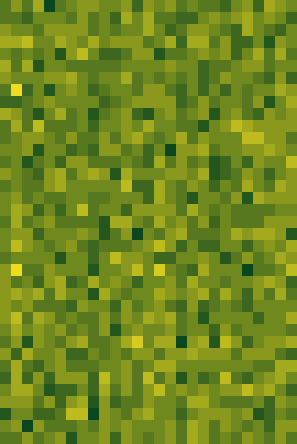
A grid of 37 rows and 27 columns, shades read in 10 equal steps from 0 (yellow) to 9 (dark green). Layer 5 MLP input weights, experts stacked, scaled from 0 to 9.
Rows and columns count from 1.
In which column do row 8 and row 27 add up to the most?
19
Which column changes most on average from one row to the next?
23
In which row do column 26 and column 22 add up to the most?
3
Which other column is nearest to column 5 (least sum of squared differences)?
1
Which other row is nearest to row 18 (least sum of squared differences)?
34
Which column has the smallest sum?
2
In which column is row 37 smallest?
18
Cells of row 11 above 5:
9
